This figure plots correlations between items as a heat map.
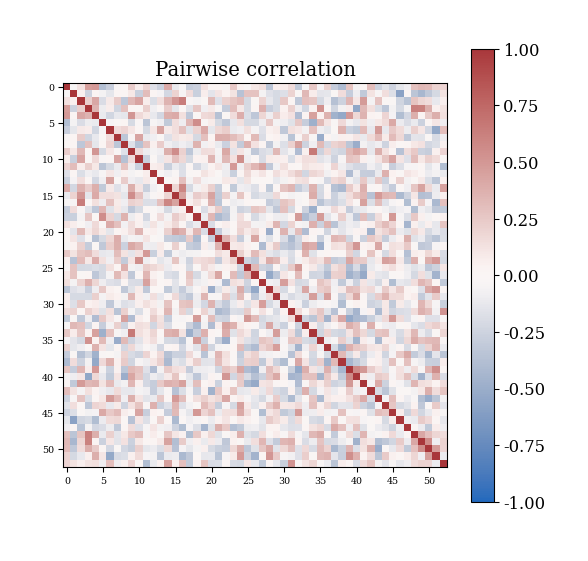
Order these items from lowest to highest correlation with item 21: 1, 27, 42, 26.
27, 1, 42, 26
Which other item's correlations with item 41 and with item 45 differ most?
32
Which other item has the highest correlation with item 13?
6
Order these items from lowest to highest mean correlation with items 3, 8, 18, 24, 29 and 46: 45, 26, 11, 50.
26, 11, 50, 45
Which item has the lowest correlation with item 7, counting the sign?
35
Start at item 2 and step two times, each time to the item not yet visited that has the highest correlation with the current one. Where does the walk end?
14
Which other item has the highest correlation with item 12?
44
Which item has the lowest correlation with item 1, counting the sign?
46
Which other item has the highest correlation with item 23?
11
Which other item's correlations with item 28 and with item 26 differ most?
51
